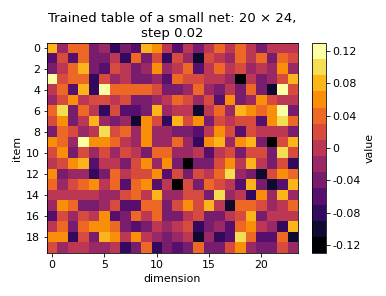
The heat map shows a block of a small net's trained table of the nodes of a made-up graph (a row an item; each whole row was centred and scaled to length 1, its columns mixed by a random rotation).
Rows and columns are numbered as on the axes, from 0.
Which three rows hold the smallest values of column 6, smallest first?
0, 16, 7
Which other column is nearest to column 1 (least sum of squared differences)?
19
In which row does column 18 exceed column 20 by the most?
18
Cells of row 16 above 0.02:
4
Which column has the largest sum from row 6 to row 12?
22
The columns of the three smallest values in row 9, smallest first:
21, 14, 20
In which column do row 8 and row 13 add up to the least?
12
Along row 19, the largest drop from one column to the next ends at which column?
10
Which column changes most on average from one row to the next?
23
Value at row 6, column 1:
0.1
